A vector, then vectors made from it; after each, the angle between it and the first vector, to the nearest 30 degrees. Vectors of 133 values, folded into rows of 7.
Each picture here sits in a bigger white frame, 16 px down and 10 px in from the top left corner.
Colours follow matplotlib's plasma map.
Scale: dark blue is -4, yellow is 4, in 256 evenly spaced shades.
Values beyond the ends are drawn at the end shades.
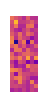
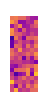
90 degrees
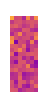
60 degrees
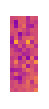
150 degrees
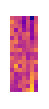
90 degrees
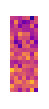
60 degrees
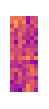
60 degrees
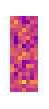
60 degrees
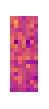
30 degrees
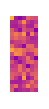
90 degrees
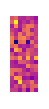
30 degrees
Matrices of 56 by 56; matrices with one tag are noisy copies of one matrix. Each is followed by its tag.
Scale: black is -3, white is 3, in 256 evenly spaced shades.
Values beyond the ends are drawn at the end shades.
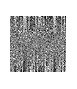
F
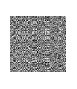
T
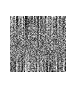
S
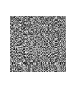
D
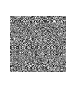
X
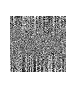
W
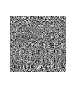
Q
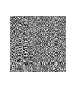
D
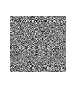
X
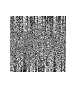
F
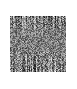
W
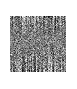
W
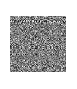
X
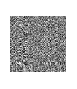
D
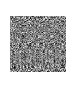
Q
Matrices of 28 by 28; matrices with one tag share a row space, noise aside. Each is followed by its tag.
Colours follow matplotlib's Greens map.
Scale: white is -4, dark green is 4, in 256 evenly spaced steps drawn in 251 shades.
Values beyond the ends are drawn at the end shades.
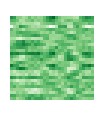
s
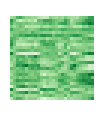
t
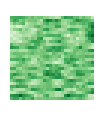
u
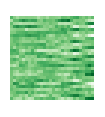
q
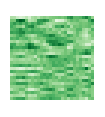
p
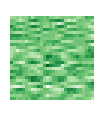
u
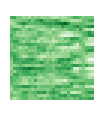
q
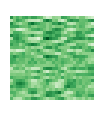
u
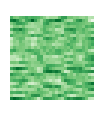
u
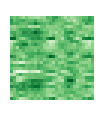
s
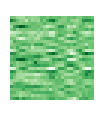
s
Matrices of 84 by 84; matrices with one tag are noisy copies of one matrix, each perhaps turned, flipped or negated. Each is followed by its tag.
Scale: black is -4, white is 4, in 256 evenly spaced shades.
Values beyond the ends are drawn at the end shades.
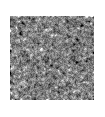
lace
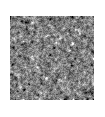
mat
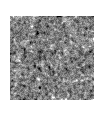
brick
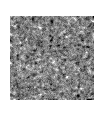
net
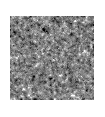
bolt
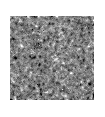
net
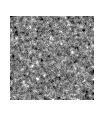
mat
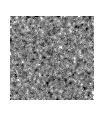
lace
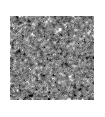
bolt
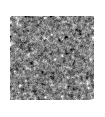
mat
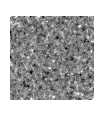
mat
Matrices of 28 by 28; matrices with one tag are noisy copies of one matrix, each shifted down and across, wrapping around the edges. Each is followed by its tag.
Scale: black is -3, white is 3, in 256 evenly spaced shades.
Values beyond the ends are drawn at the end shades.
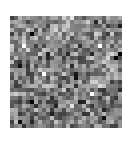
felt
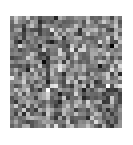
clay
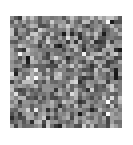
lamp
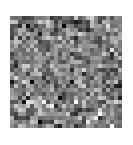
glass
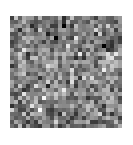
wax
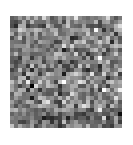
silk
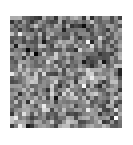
wax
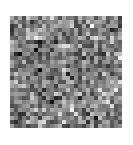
felt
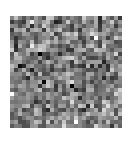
felt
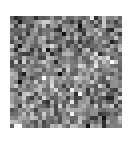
felt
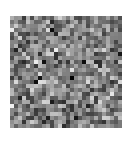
glass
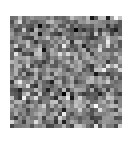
silk
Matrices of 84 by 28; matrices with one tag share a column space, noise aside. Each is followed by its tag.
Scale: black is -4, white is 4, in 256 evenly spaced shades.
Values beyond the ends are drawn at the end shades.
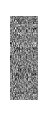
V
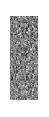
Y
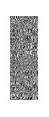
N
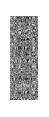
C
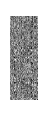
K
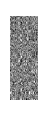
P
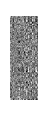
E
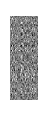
V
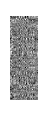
N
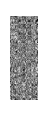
E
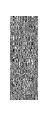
K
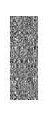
C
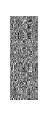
E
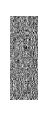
C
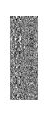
N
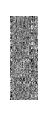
K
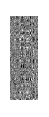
C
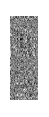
N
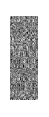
C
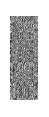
E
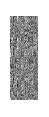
C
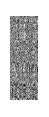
E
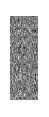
V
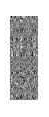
N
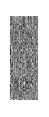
K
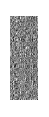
C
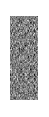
V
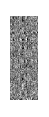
C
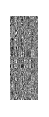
C
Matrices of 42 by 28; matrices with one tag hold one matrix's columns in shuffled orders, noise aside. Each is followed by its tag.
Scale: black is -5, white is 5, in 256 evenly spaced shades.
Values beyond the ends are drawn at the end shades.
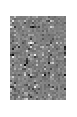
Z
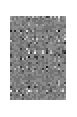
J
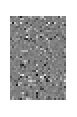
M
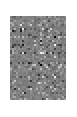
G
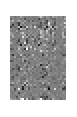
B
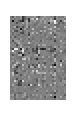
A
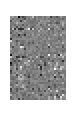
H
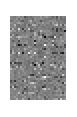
G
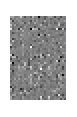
H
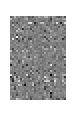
M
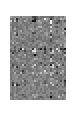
A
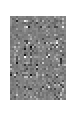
Z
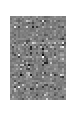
Z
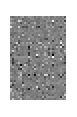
Z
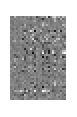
J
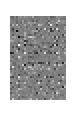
G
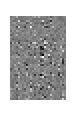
Z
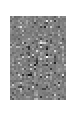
Z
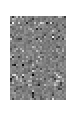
M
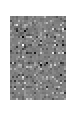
G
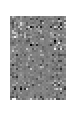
B
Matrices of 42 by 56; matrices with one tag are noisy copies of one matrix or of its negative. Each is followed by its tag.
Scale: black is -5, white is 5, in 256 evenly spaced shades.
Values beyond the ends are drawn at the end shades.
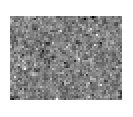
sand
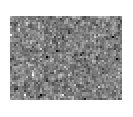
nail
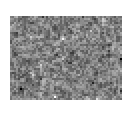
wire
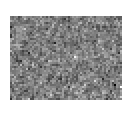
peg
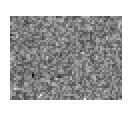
nail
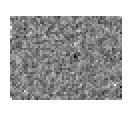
peg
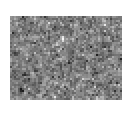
wire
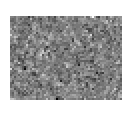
sand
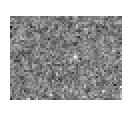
peg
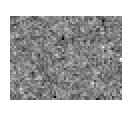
wire
